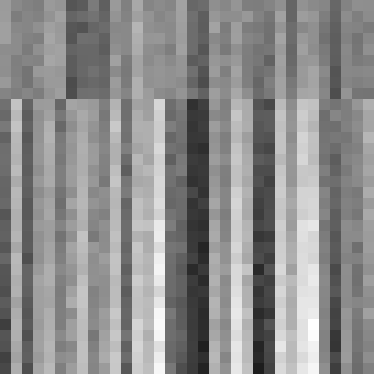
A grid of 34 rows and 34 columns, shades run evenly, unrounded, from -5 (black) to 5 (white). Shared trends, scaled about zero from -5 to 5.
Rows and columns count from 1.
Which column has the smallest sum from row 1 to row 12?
19
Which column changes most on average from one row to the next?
7
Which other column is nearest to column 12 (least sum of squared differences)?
16
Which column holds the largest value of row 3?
13
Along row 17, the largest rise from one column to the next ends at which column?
26
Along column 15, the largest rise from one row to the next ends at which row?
10
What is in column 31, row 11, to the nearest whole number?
0
